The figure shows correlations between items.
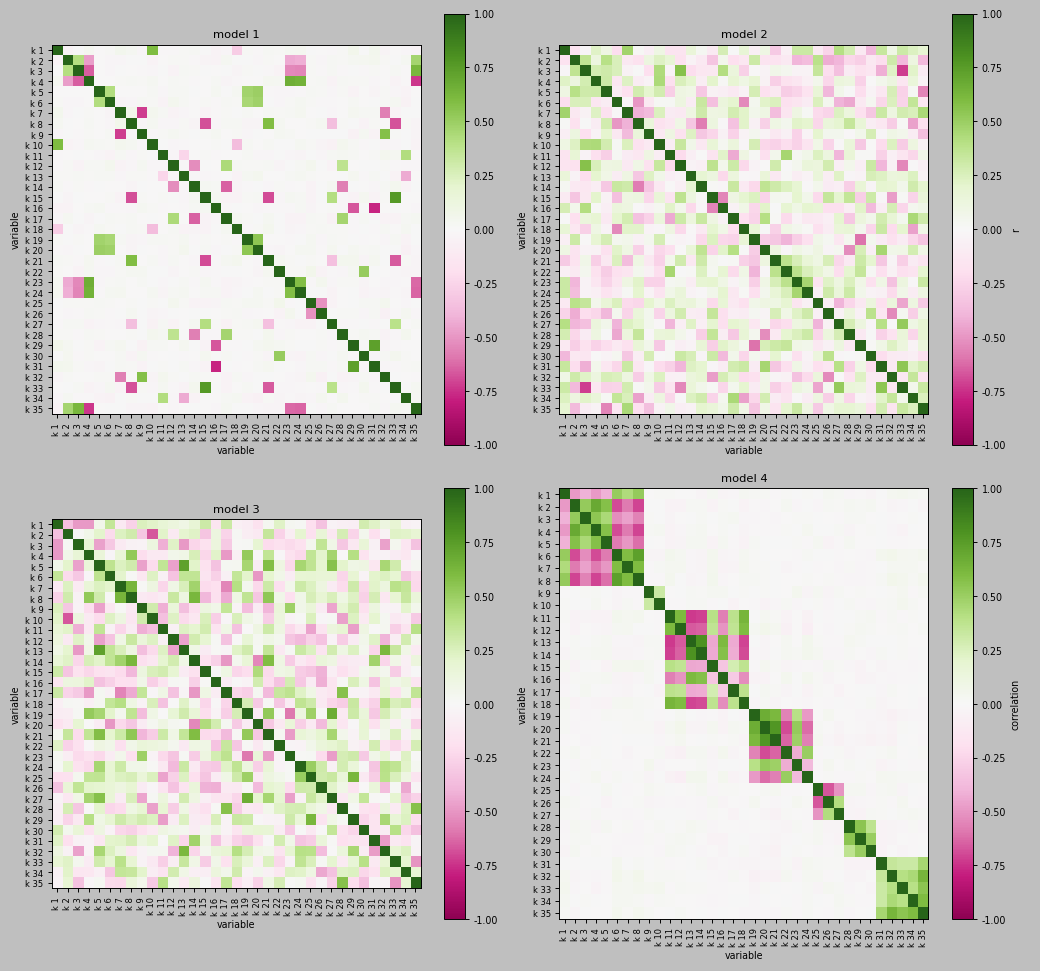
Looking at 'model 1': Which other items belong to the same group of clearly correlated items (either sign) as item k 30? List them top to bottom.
k 22
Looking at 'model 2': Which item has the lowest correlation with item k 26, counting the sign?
k 32
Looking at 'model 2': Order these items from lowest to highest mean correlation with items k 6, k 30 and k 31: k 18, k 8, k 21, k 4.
k 8, k 18, k 4, k 21
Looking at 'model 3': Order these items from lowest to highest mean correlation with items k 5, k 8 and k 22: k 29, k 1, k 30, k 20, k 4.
k 20, k 30, k 1, k 29, k 4
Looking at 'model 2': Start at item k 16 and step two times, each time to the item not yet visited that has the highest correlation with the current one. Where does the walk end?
k 12
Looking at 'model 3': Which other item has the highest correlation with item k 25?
k 29
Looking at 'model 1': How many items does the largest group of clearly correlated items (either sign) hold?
6
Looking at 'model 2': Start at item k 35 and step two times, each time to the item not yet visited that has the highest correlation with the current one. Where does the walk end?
k 1
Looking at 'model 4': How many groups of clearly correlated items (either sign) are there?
7
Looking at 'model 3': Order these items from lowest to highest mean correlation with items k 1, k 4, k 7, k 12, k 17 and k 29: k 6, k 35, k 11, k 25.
k 11, k 35, k 6, k 25
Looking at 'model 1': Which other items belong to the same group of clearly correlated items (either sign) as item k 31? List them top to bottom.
k 16, k 29
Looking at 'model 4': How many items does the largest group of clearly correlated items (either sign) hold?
8
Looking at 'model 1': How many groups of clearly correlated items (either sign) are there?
10
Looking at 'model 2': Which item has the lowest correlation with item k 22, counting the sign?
k 19
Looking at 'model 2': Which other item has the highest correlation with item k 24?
k 23
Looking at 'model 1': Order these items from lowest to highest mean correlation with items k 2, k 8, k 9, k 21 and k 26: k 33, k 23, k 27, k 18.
k 33, k 27, k 23, k 18
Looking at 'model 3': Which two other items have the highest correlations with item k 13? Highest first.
k 5, k 32
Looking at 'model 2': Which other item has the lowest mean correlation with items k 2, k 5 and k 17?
k 26
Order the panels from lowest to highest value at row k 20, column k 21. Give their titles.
model 3, model 1, model 2, model 4
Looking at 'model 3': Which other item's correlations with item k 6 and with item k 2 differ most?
k 10
